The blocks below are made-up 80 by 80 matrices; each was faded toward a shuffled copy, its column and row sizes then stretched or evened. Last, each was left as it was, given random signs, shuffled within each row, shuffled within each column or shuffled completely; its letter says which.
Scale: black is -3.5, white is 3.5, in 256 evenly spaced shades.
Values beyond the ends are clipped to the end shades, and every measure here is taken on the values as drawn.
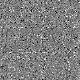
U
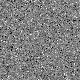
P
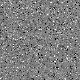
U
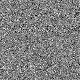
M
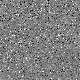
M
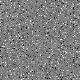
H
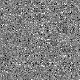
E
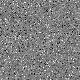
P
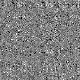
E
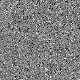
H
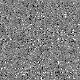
U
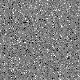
H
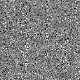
H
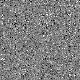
U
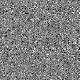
E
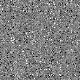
U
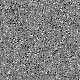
P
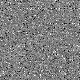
M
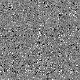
U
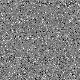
M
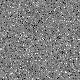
P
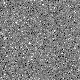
P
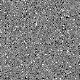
U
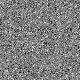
M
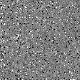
U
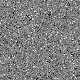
P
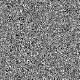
U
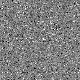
M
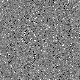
H
